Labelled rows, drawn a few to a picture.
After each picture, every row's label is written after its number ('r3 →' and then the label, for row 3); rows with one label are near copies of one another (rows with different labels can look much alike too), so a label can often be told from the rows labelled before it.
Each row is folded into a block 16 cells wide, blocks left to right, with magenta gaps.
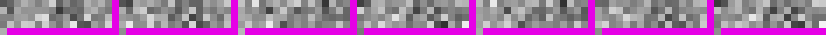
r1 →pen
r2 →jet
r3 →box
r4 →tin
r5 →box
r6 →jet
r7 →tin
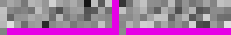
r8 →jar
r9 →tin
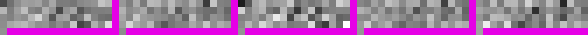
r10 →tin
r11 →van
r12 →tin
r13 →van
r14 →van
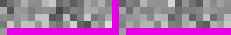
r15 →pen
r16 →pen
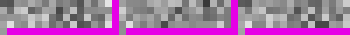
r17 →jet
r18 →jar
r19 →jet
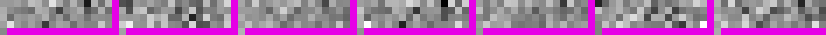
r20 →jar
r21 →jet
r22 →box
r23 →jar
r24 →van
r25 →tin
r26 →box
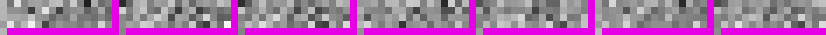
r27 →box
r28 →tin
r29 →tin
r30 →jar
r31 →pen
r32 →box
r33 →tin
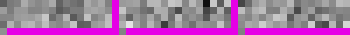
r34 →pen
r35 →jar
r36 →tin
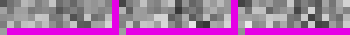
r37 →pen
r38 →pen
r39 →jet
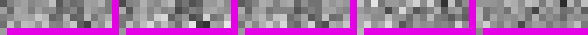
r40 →pen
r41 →pen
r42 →pen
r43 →box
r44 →jar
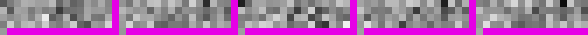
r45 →pen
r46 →van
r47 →tin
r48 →jar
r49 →van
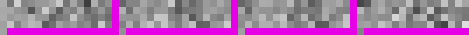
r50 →box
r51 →pen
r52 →pen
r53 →tin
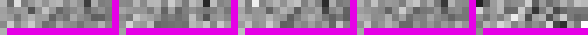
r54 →box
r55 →van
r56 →box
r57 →box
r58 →tin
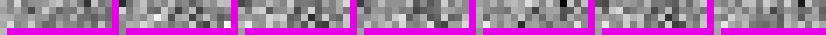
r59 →box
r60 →tin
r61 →jet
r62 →pen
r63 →jar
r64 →jet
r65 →van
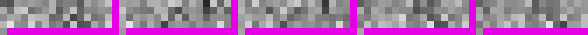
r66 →jet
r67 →jar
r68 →box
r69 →pen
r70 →pen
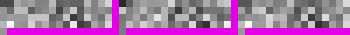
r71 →jet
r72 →tin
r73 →jet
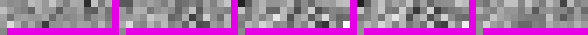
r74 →jar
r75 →jet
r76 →tin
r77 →tin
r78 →van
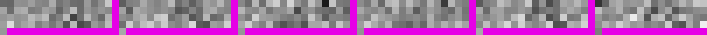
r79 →jet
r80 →pen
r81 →van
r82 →van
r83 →pen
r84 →tin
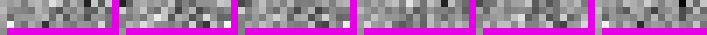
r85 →jar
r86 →tin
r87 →tin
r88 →van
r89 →pen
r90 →jar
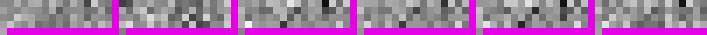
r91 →van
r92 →jet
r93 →jar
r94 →jar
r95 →jar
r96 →van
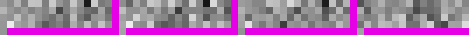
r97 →van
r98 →van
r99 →jar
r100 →pen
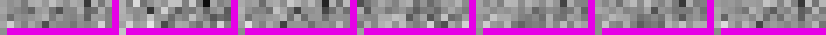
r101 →jar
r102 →box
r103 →jar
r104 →pen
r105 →van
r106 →van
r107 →jar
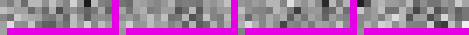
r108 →van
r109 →jet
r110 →jar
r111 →tin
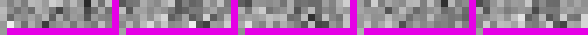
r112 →jar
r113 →pen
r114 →jet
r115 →box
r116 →pen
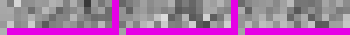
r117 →box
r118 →pen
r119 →pen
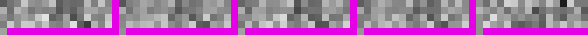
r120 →pen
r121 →pen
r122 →pen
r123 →pen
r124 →van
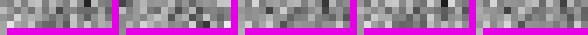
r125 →van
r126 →tin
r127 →box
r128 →van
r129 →box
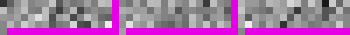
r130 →tin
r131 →van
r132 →jar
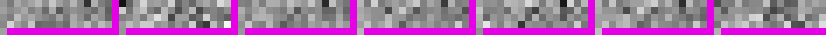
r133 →van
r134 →tin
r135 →van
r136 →box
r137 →jar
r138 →box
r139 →pen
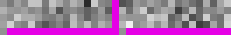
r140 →van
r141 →jet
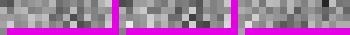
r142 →jet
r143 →jet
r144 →van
